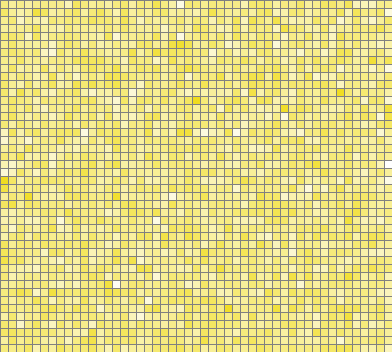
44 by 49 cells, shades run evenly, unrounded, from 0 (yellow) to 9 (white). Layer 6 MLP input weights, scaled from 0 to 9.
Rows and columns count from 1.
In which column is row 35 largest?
20
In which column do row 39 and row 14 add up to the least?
29
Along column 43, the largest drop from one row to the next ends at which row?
12
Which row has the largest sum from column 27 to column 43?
7
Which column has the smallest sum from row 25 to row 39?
11
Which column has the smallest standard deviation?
42
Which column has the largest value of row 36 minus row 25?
15
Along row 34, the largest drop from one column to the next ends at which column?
18
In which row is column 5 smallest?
2
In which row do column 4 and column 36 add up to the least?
14
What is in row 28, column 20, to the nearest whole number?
8
